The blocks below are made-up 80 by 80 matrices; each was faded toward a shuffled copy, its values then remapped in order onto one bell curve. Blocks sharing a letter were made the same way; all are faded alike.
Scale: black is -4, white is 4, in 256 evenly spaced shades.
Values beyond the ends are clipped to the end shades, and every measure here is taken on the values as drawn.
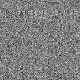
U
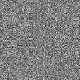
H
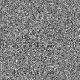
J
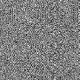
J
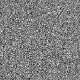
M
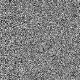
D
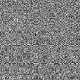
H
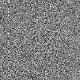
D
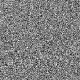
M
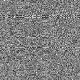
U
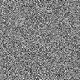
J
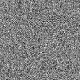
M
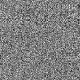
M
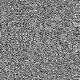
J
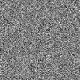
M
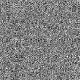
U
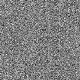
M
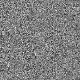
D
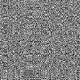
H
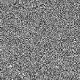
J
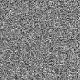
J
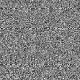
U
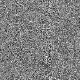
D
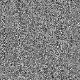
D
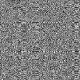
H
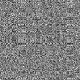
H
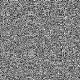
U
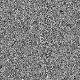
D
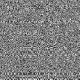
H
